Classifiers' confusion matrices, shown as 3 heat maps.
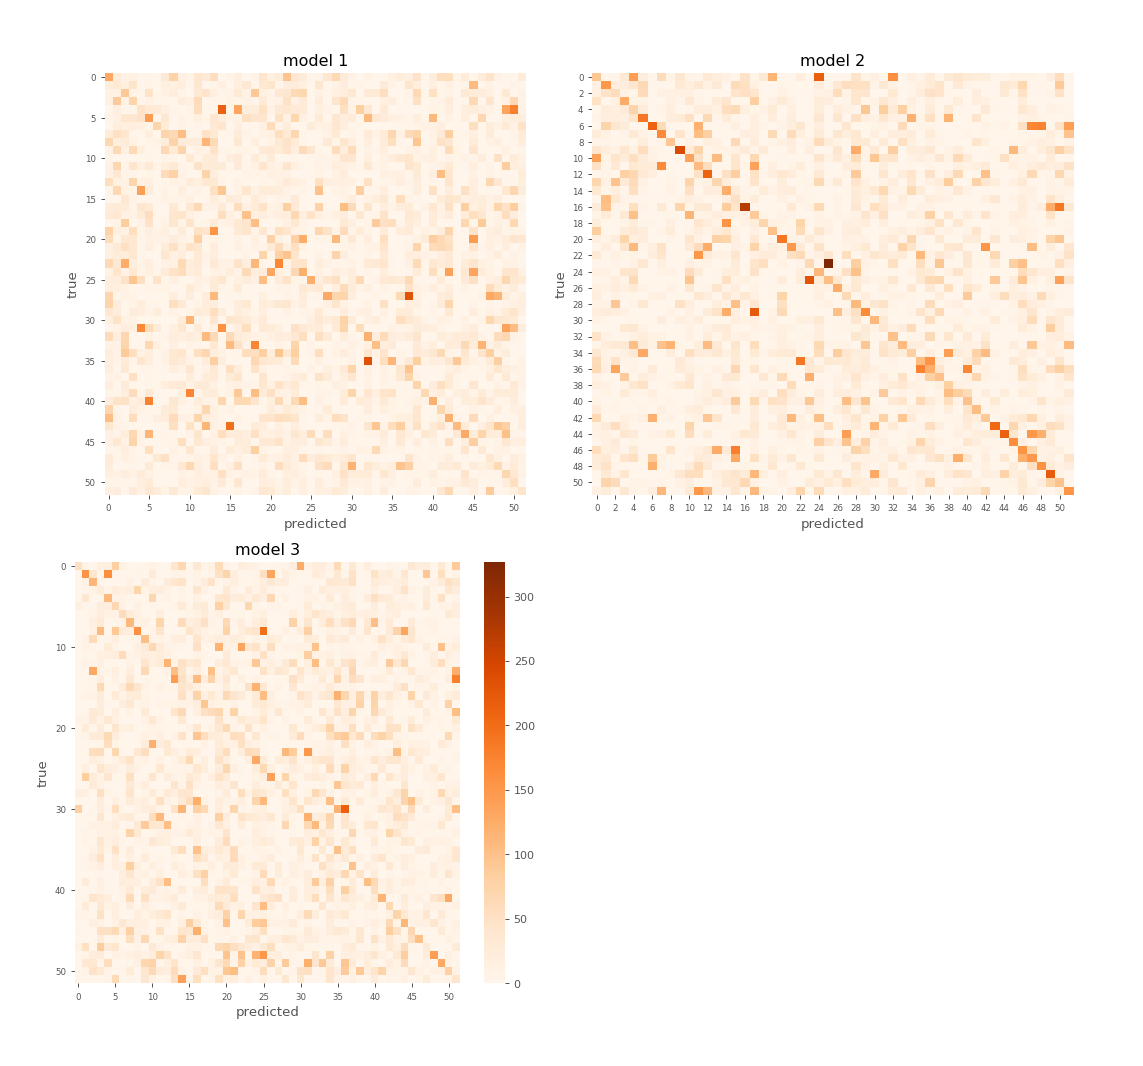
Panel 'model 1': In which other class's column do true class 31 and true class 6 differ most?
4
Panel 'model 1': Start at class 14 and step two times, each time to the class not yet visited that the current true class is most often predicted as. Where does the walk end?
50
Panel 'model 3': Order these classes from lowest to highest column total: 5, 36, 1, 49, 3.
1, 49, 5, 3, 36
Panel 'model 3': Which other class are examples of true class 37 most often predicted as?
7
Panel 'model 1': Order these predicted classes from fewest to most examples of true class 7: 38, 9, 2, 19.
19, 2, 38, 9
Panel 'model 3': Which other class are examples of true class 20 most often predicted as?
34
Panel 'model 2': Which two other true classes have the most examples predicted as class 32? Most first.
0, 9
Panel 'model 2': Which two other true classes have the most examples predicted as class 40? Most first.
36, 27
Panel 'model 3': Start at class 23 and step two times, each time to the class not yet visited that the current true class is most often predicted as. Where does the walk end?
11
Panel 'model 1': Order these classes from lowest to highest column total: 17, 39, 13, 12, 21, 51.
39, 51, 17, 12, 21, 13
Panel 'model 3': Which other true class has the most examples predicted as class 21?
50
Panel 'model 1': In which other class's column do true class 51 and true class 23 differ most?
21
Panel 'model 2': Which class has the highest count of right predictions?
16
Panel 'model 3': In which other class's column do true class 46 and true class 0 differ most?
30
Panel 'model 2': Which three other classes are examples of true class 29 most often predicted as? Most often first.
17, 14, 26
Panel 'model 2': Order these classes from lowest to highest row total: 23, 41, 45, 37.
41, 45, 37, 23
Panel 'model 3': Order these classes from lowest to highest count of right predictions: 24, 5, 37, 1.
5, 37, 24, 1
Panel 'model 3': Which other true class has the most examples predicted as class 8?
3
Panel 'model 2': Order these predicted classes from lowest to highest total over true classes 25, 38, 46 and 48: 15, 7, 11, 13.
7, 11, 13, 15
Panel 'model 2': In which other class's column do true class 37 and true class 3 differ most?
23
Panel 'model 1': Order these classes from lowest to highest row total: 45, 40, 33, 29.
29, 45, 33, 40
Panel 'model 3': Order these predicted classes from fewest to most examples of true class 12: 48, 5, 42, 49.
5, 48, 49, 42
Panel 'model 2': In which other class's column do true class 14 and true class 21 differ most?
42
